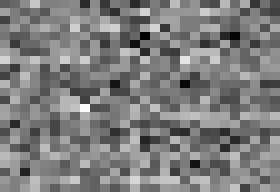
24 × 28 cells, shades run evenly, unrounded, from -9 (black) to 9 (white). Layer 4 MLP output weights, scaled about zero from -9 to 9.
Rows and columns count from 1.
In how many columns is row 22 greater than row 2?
11
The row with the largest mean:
23
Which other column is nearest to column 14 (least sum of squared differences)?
26
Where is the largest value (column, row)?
9, 14
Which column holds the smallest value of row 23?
27
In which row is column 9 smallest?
1
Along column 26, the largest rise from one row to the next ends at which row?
7
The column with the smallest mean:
12
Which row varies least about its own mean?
20
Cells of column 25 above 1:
7
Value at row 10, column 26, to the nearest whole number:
2
